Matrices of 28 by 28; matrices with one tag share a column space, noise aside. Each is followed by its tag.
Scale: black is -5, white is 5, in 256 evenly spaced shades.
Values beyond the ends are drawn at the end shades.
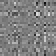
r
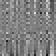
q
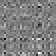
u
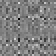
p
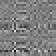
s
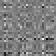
u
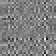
p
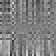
q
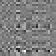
s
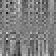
q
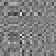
r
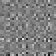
u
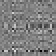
s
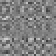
p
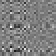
s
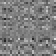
p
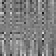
q
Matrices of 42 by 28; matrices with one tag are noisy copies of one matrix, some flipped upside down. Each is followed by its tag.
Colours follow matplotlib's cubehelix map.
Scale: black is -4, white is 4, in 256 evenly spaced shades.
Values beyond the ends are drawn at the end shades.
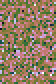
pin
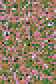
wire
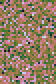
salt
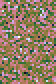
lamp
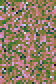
salt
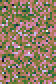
lamp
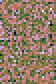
pin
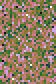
salt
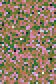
pin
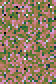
salt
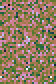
salt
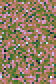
salt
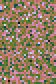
wire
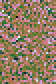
lamp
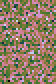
wire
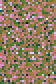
wire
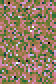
wire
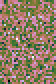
wire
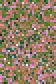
wire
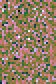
lamp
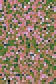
wire
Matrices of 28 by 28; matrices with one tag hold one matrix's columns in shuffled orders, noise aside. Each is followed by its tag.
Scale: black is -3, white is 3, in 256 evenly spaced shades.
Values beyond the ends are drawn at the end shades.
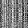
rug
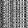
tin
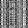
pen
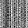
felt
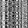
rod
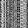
tin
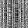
rug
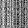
pen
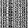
felt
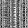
felt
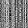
rug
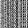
tin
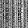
rug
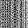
tin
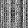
rug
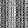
felt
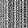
tin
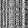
pen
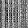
rug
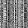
rug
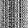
tin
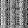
pen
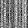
rug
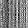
rug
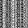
tin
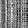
rug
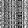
rod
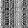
pen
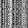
pen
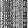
rod
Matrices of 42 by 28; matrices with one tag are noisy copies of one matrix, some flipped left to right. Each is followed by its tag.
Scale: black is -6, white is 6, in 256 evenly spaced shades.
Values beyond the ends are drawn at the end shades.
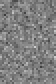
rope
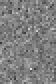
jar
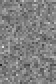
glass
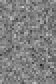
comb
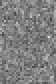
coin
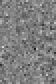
glass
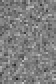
comb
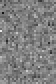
rope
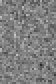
comb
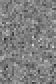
glass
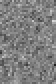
glass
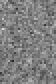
jar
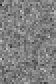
coin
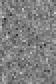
coin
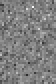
comb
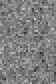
jar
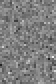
glass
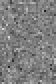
jar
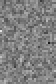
rope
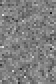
glass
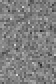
comb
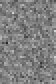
rope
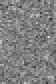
coin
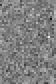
coin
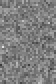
glass
